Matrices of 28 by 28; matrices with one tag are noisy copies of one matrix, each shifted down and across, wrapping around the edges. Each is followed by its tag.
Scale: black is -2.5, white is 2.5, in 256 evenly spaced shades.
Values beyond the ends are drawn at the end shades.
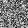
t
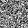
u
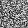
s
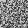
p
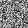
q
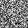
p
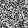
t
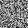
u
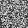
s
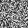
p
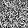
u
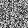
u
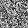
u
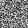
s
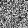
q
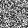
s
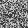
u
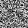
t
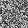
u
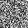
t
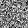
p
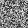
u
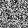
t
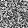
t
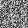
q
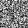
q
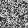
t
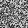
p
